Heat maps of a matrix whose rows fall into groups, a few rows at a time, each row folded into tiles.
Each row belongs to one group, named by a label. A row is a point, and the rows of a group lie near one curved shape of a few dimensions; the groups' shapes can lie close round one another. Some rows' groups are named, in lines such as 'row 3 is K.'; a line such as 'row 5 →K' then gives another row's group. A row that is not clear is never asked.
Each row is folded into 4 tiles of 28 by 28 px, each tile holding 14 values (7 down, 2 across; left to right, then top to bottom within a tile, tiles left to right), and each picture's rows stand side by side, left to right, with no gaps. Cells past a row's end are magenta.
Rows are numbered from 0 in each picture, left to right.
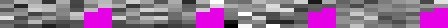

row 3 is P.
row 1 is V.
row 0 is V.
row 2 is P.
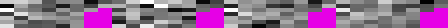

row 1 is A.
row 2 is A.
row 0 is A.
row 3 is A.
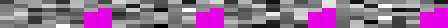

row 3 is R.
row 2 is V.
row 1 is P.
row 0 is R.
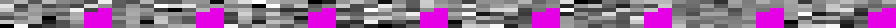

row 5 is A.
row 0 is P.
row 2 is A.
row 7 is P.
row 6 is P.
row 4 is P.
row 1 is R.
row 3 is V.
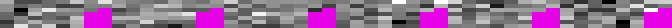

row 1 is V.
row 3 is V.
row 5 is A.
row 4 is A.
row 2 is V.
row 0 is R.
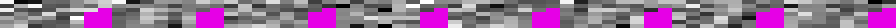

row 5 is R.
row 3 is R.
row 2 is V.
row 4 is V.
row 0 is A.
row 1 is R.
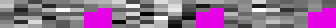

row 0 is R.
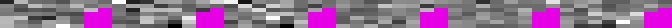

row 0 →R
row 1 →R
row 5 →V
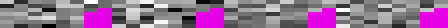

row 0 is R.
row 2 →V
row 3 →A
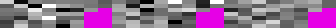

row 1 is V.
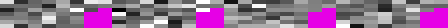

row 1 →A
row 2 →R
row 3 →P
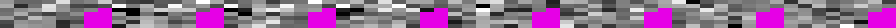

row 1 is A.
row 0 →V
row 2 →A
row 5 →P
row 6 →R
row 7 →R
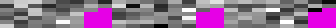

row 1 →P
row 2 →A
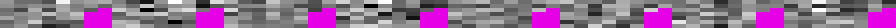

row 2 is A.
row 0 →V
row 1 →V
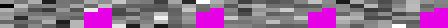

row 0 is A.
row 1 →P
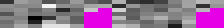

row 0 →R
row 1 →A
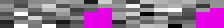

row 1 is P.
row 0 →P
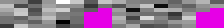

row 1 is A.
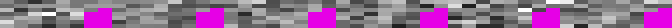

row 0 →V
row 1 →V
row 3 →P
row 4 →P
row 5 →P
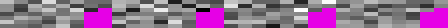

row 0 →A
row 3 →V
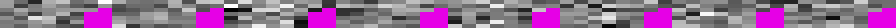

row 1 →P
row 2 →A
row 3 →A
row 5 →R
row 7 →R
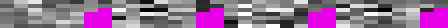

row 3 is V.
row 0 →V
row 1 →V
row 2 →P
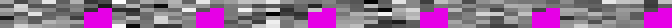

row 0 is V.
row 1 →P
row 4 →V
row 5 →V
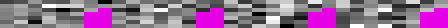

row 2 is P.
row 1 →A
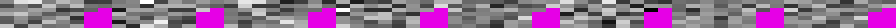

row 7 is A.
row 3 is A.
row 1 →A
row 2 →V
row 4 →A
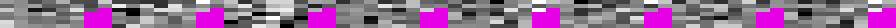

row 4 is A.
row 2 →P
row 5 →A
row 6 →R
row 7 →A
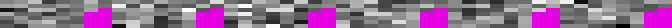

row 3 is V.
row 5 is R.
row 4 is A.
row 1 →P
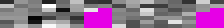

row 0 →R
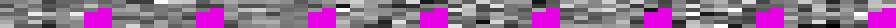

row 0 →V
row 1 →V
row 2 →V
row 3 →A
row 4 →A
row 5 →A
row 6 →P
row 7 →V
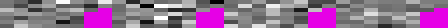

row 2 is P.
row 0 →V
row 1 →R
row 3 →V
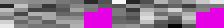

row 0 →V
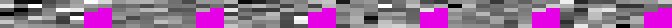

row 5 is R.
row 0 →A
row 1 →V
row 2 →A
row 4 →A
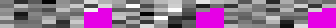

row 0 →A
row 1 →P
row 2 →A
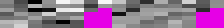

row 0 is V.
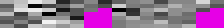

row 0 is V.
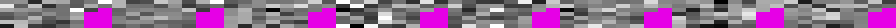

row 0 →P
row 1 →P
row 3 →P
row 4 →R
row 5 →A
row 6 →V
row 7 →R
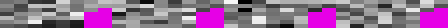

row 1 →A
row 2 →R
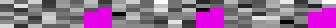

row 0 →P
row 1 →A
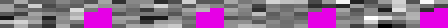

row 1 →R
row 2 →V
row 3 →R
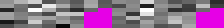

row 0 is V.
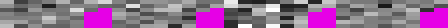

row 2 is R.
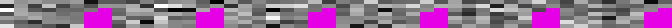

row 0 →A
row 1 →R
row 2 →R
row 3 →R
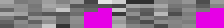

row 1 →A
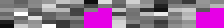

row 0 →P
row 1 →V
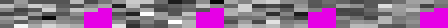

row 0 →R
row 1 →V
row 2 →V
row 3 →A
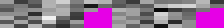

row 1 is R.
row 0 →P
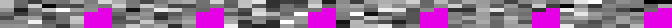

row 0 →R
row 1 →R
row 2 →V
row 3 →P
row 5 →A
